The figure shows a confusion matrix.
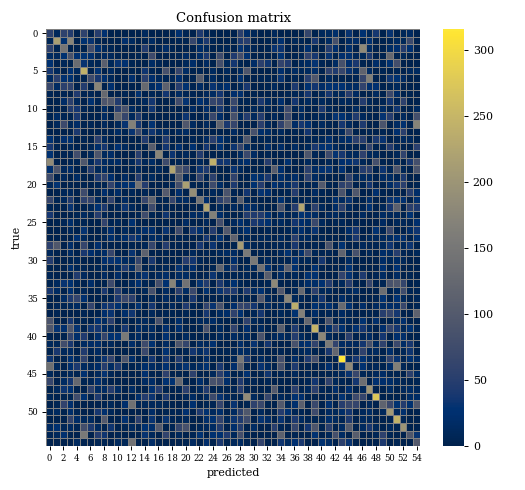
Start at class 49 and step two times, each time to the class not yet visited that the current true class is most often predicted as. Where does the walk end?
54
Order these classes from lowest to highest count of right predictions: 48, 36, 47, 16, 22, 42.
42, 22, 16, 47, 36, 48
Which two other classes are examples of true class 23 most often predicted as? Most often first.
37, 51
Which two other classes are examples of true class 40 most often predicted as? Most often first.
11, 31
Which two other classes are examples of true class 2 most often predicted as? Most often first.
46, 6
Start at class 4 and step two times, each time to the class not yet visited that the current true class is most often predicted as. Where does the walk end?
50
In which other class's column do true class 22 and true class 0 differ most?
15
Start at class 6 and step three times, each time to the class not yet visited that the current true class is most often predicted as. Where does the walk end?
18
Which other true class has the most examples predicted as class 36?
41
